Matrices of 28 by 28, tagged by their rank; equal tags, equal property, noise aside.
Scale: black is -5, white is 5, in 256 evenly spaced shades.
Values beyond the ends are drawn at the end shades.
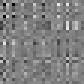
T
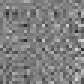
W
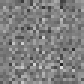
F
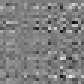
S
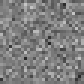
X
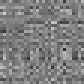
W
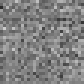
X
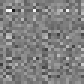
S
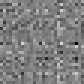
W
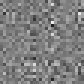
W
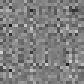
W
